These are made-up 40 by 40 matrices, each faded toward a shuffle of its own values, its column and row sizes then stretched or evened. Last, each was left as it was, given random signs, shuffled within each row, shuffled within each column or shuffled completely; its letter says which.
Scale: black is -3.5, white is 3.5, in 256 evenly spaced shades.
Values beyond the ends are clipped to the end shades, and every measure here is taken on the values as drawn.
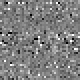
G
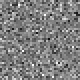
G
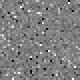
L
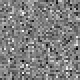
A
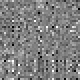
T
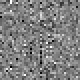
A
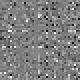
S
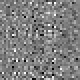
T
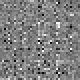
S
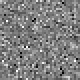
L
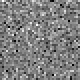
L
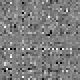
S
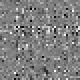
S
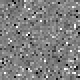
L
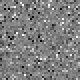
L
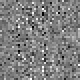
A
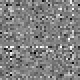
S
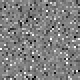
L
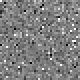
L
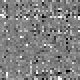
S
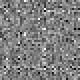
T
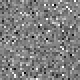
L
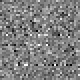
G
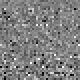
G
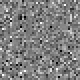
A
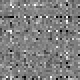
S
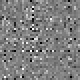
S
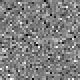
L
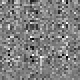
T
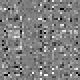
T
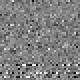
G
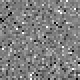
L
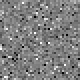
L
